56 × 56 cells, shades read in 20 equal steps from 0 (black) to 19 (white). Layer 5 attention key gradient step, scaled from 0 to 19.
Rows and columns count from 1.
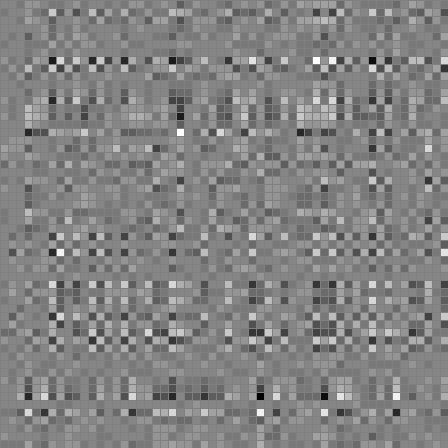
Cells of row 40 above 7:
44
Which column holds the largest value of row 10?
48
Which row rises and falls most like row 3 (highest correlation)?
1
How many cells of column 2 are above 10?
10
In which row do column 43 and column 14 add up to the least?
8
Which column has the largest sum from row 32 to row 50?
50
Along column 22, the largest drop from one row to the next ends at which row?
43
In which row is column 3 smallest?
52
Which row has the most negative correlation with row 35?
45
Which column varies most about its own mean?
47
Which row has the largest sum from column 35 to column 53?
23
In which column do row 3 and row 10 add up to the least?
7
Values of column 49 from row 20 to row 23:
11 10 9 13
